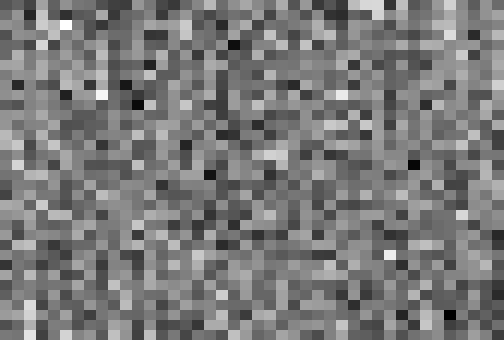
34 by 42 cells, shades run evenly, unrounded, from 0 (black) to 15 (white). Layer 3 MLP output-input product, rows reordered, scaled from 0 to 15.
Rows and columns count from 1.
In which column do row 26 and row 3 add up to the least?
9
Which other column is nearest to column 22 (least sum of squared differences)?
41
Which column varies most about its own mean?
6
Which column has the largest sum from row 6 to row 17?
39
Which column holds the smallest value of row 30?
42
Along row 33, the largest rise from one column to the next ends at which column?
36
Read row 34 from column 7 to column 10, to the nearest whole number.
8 9 5 11
